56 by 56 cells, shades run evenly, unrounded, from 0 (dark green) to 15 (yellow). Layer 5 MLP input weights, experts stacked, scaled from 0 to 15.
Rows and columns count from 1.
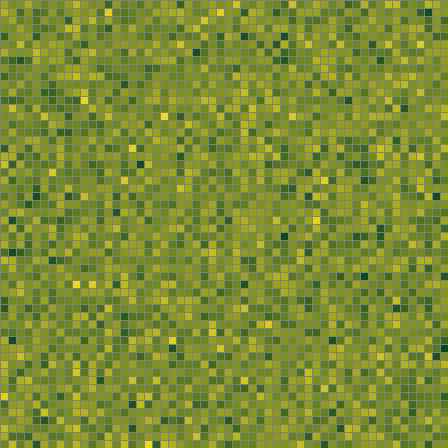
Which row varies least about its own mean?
9
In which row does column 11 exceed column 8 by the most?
13
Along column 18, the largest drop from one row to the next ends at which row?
21
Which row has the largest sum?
15
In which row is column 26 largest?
3
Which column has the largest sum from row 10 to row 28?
31
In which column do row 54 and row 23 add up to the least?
46
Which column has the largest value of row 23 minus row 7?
16
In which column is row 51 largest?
18
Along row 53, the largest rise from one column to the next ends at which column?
24
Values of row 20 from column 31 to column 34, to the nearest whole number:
9 11 11 7
